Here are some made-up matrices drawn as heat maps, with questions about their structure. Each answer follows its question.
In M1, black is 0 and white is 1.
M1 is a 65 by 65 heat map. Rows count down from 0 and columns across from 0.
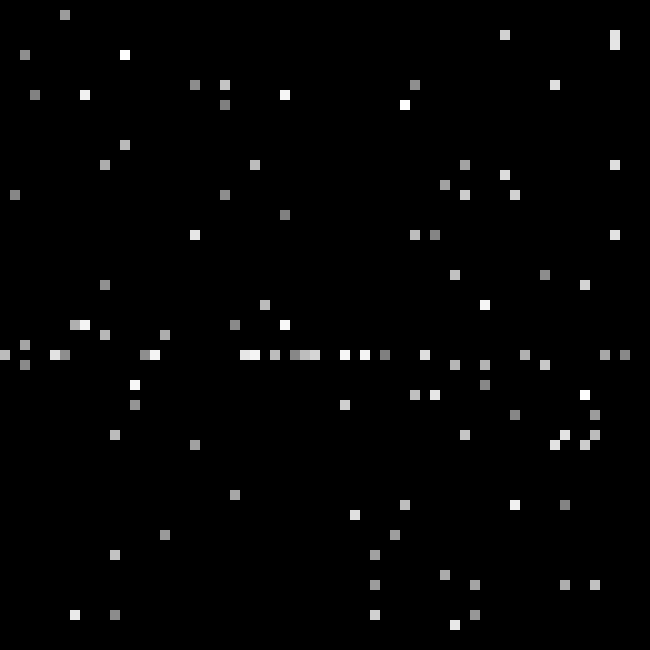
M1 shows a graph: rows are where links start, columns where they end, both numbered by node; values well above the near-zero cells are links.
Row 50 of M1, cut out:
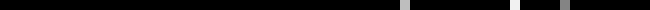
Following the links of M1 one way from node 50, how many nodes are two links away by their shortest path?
3
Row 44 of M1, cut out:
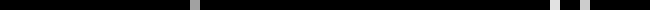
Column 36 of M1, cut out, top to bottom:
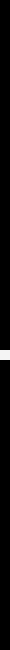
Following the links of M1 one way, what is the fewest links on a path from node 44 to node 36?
4
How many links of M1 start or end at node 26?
1
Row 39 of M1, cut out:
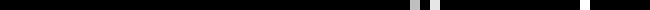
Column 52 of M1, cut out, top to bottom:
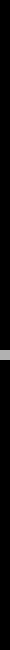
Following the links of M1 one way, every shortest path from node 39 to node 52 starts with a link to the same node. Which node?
node 41
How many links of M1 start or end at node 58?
7
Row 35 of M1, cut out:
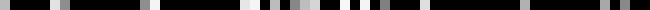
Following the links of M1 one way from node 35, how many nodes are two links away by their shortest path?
7
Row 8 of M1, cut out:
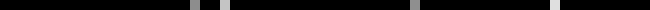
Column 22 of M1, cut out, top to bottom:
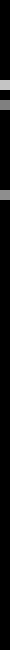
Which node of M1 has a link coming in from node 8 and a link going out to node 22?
node 19
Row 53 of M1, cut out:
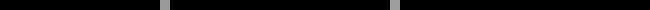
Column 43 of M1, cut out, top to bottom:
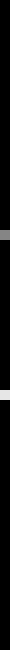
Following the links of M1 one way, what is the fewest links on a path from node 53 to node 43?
2
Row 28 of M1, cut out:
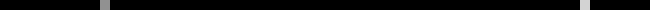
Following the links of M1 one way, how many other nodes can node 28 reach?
11
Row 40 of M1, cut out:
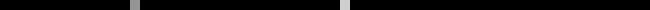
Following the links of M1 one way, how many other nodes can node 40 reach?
3
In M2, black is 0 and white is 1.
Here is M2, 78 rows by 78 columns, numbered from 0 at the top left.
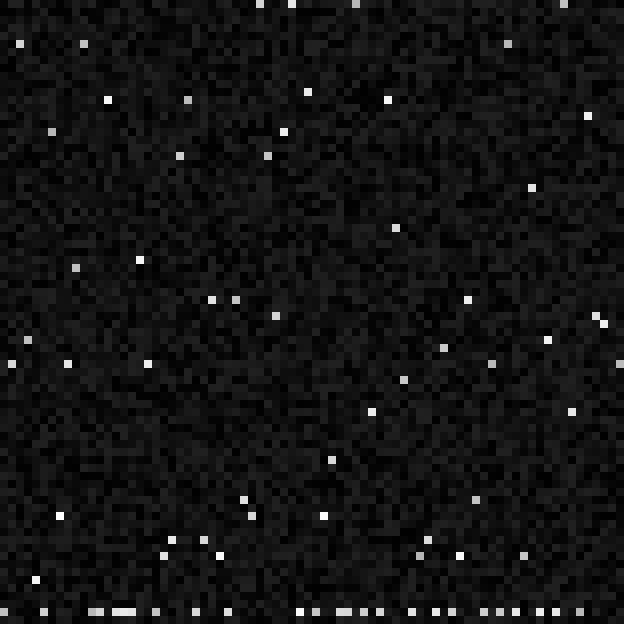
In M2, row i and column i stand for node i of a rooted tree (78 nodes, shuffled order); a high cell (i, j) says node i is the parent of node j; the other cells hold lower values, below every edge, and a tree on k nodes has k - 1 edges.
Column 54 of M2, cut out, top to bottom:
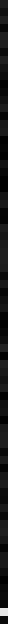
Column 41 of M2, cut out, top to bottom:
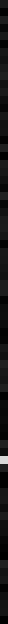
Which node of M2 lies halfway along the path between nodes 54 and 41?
69
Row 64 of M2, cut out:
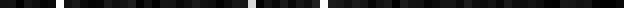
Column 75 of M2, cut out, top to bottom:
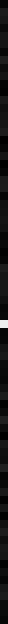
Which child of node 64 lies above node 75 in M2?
40
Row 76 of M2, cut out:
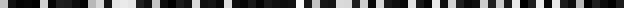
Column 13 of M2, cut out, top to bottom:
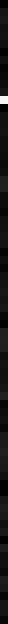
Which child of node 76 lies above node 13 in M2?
12
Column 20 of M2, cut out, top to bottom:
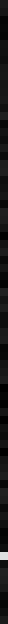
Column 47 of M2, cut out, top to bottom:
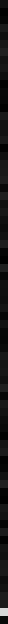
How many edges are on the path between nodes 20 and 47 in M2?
3
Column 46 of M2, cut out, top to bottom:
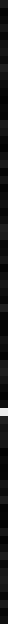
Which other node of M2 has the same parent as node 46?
71
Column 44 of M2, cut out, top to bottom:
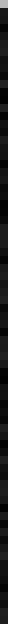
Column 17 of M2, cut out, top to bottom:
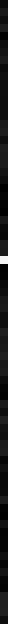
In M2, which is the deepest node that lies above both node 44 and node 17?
0
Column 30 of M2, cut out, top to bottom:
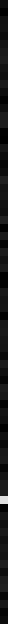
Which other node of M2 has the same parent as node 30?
59
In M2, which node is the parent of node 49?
28
